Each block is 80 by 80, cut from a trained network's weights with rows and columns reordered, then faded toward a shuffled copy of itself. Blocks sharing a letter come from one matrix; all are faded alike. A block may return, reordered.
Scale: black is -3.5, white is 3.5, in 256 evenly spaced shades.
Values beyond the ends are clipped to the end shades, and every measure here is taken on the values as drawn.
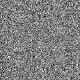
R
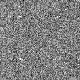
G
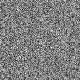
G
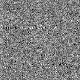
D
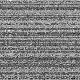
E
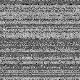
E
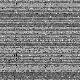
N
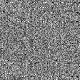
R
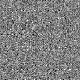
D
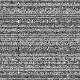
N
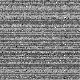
N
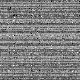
N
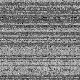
E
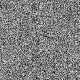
G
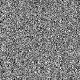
R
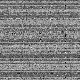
E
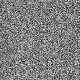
G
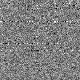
D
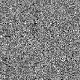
R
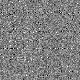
D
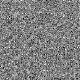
D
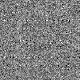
D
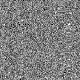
R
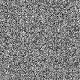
G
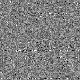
D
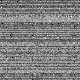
N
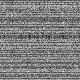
E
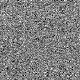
D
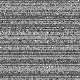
N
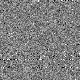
D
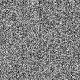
G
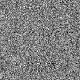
R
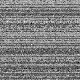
E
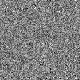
R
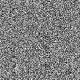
G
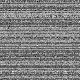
E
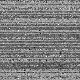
N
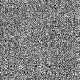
R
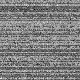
E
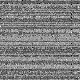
E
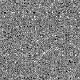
D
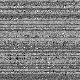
N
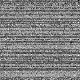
E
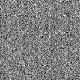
R
